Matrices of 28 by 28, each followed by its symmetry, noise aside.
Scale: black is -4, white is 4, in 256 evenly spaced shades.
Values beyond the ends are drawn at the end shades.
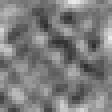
symmetric across the other diagonal.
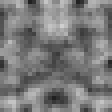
mirrored left to right.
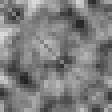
symmetric.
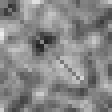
symmetric.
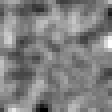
antisymmetric.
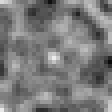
symmetric across the other diagonal.
